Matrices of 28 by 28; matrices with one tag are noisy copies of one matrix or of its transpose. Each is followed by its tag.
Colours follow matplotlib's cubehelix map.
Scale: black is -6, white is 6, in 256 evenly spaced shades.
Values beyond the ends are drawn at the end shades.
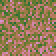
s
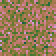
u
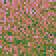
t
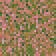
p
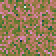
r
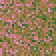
t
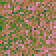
s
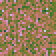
p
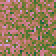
t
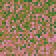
s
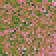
s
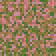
p
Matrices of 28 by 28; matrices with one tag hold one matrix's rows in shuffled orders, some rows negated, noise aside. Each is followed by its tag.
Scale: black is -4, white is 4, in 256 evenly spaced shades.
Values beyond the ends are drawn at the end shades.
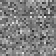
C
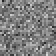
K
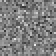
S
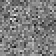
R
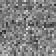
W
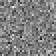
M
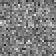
W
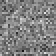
C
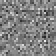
C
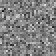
K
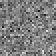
K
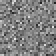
M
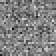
W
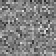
C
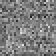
C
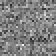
C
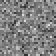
S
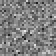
S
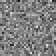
K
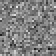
R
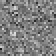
R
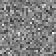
K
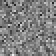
M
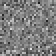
K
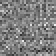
C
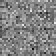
C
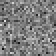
K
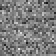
W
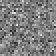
R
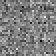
C
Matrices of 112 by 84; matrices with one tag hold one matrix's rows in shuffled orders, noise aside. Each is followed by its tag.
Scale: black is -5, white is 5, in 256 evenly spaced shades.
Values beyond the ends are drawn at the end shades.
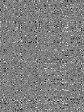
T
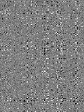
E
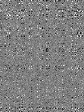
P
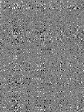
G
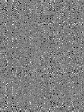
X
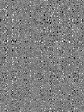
X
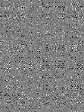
P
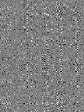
E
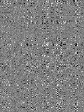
E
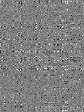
T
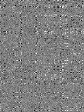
T
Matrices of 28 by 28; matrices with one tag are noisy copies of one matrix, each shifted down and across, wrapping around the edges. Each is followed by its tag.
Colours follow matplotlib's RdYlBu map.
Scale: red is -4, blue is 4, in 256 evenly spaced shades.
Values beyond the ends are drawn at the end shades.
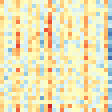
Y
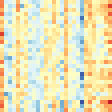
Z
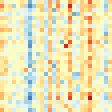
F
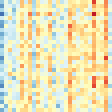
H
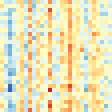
F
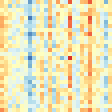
F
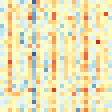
Y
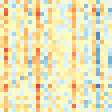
Y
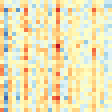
Y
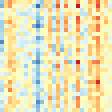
F
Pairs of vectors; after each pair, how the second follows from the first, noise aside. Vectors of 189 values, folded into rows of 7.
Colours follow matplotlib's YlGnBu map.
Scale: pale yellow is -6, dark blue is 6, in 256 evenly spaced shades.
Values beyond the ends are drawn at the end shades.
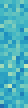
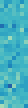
negated, partly zeroed.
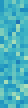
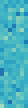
wrapped around, negated, partly zeroed.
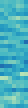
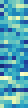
scaled up.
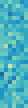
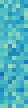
copied.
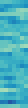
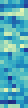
scaled up.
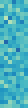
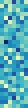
scaled up.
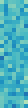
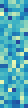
reversed, negated, scaled up.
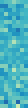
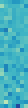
negated, partly zeroed.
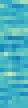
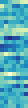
scaled up.
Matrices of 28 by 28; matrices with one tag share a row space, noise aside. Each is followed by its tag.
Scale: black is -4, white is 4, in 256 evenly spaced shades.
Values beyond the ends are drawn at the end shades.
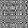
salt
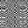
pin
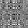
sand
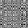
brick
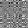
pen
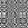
pin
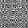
salt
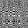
sand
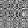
pen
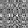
pen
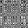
brick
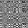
pen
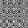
sand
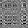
brick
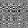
sand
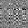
pen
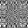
pin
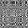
salt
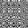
sand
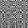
salt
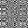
pin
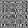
salt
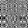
pin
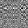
brick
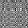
salt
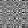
pen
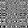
pin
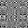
pin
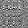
sand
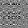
sand
